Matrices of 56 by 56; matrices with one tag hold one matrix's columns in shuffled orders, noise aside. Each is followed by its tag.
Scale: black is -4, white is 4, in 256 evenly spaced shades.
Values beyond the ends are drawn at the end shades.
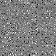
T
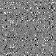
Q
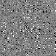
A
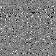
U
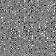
A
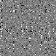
A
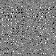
U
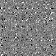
Q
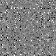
Q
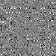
Q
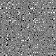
Q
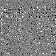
U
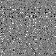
U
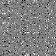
T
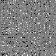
T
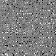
T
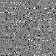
Q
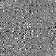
A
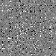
A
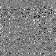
U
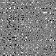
Q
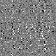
A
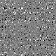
Q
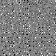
T
